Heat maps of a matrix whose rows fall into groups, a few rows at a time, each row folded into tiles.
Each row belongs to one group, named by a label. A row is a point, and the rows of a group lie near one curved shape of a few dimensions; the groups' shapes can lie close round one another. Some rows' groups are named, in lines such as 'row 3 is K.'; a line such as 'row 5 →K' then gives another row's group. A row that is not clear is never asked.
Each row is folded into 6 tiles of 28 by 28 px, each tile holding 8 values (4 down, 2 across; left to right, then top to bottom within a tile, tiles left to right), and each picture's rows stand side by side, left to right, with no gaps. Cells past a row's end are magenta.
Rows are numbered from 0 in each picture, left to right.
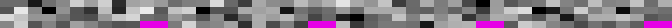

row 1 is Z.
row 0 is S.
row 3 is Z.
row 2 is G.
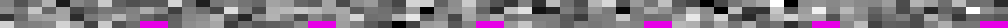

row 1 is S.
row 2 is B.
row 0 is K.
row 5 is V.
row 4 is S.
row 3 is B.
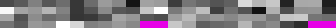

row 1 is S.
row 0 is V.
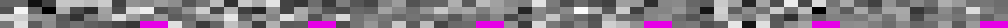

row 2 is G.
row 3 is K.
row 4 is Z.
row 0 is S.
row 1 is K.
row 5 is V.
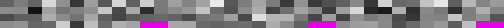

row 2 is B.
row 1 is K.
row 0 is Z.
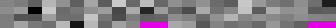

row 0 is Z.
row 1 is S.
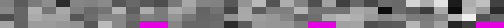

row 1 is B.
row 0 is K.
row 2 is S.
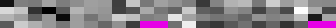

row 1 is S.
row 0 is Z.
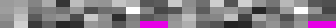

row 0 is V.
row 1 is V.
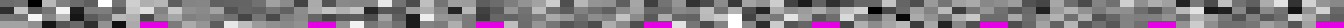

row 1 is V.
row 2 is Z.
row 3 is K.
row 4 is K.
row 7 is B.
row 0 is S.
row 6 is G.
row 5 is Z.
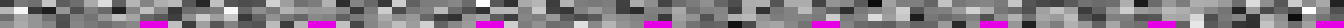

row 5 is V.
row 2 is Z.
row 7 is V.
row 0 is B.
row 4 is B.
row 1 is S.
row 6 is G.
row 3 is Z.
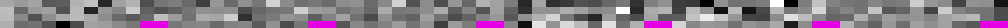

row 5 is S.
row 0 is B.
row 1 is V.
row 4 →S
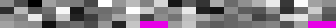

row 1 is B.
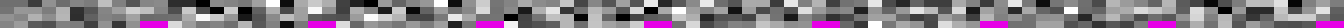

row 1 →S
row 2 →S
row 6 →S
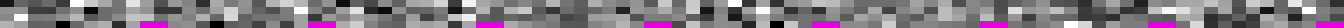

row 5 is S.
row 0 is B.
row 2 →B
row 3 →B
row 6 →V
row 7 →V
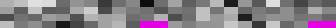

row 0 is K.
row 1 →K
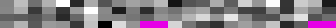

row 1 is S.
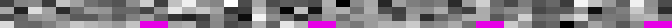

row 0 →Z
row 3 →B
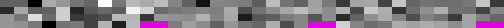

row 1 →V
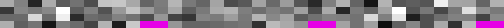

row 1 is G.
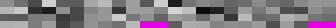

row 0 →B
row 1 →Z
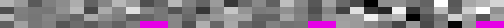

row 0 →S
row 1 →G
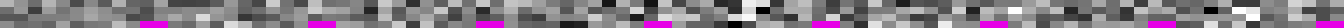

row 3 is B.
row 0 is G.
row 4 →B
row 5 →K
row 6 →V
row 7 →G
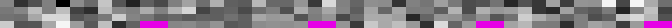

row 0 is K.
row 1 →B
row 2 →K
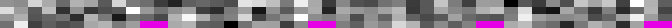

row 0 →V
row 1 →B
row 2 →V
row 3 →B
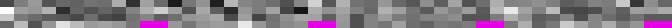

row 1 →Z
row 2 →G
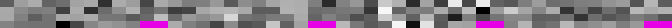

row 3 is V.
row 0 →B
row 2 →Z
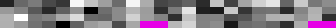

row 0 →B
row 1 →B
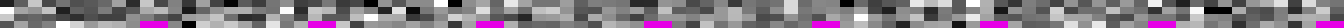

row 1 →K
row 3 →G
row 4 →G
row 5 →B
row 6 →Z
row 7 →B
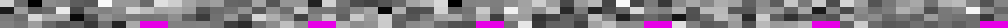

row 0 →S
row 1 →B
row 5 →S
